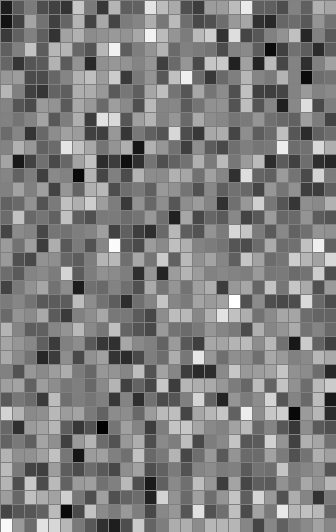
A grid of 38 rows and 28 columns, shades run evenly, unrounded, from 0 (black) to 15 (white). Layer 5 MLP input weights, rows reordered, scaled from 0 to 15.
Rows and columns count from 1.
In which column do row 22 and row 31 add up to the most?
20
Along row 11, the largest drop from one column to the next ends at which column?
12
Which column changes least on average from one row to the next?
5
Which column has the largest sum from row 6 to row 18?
21
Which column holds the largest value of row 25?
26
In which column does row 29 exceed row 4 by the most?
23
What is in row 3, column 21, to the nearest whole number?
4
